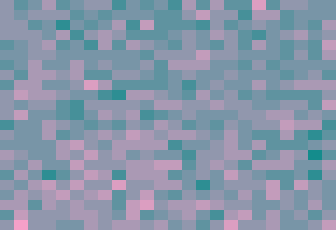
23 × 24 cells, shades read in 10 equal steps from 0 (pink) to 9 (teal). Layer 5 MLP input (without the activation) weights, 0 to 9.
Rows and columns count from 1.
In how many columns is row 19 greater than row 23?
9
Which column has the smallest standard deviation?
3
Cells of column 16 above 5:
3
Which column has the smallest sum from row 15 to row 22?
6
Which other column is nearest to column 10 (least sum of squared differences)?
17
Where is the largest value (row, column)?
16, 23
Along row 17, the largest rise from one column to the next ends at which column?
14
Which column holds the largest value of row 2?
18
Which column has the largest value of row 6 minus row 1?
19
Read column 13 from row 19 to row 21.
3 6 3
